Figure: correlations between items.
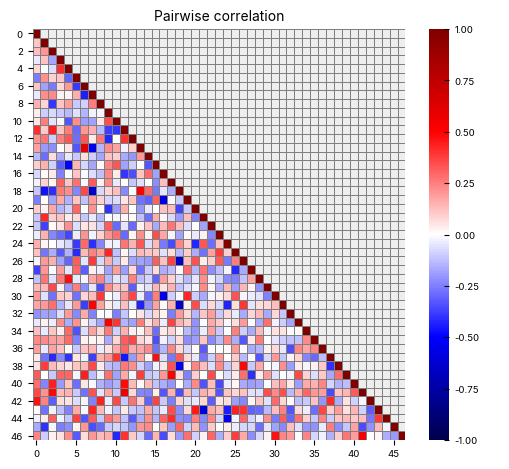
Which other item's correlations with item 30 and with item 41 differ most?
2
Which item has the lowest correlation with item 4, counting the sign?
15
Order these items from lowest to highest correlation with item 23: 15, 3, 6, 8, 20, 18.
3, 18, 20, 8, 6, 15
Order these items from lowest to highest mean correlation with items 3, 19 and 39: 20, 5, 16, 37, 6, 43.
16, 37, 20, 43, 5, 6
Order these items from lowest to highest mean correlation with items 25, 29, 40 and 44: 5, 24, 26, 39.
24, 5, 39, 26
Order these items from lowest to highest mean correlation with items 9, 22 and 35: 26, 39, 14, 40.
26, 40, 14, 39
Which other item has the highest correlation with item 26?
38
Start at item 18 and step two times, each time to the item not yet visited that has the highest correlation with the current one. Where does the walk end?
6
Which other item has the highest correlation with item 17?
39
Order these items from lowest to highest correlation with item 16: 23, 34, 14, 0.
0, 34, 23, 14
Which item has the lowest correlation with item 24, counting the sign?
44
